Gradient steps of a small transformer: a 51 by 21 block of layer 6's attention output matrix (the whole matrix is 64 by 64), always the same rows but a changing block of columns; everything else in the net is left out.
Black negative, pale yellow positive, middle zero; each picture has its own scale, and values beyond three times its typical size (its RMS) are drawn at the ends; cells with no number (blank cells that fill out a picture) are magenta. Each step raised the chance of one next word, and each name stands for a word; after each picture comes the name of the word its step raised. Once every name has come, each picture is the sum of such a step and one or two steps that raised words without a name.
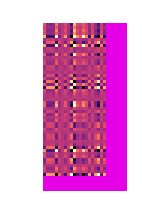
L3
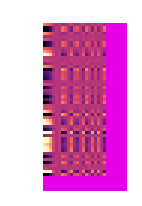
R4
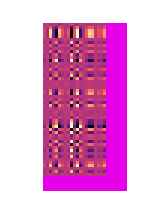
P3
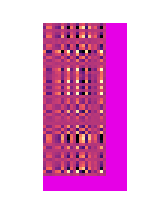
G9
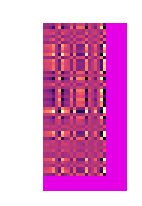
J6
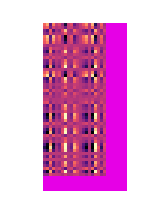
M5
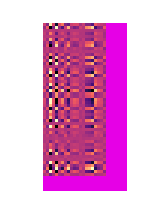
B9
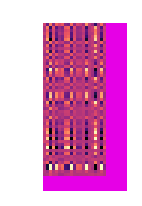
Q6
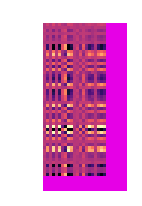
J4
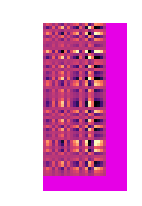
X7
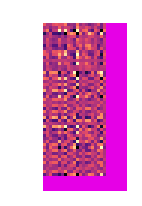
B9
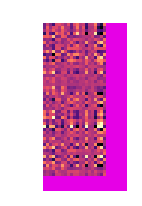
P3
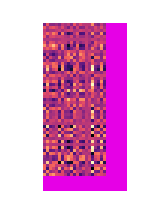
B9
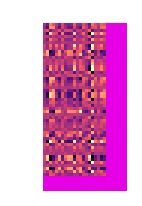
J6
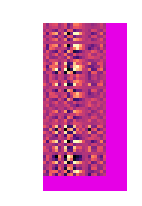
J4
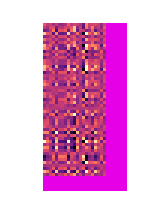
R4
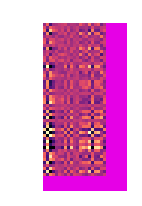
R4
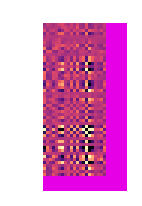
J4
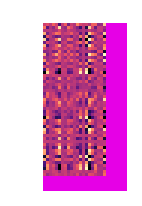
Q6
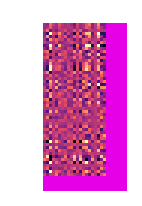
L3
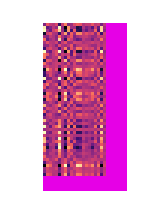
Q6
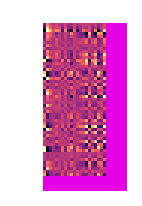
P3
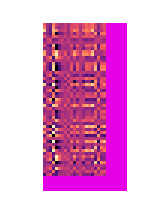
L3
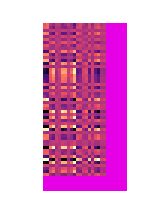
G9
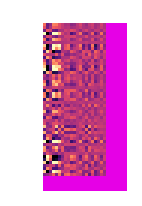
J4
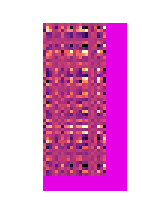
G9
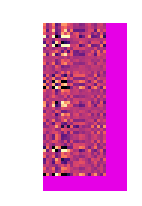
L3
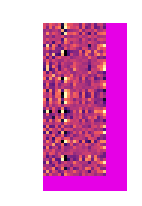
J6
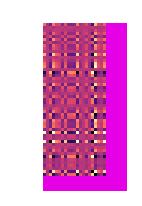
R4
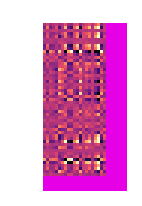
G9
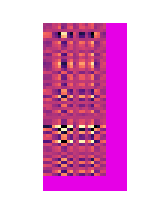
P3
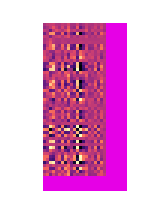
J4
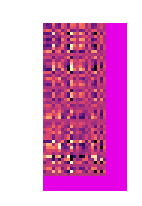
M5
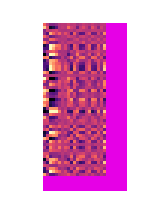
J6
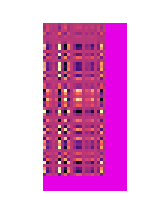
J6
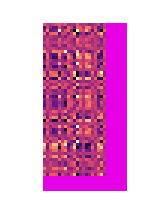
X7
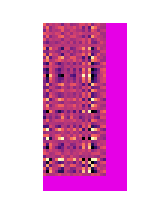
G9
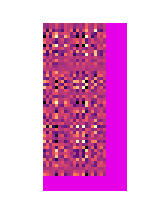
L3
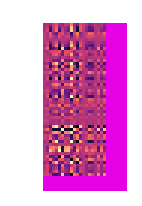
J4
